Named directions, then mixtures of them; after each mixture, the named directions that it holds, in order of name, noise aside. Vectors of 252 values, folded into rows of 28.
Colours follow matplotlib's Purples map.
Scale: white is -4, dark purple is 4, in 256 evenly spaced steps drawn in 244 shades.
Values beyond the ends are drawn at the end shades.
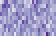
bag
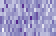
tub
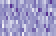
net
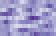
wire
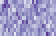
bag.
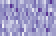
net.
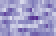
wire.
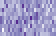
tub.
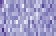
bag, tub.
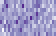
bag, tub.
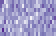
bag, tub.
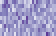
bag.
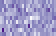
tub, wire.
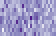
tub.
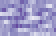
wire.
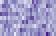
bag, wire.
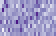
bag, tub.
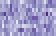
net, wire.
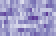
net, wire.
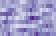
wire.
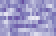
wire.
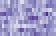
net, wire.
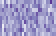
net, tub.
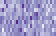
tub.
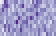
bag, tub.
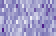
tub.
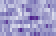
tub, wire.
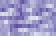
wire.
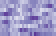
wire.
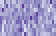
net, tub.
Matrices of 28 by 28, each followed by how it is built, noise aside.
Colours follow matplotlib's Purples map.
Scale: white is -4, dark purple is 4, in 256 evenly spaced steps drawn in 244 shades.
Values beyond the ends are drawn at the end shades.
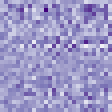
low rank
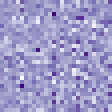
uneven columns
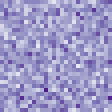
noise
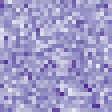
noise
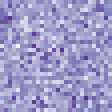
noise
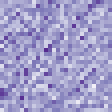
Hankel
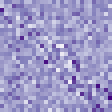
banded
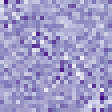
block diagonal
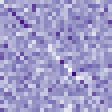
diagonal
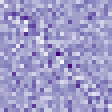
banded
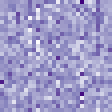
uneven columns
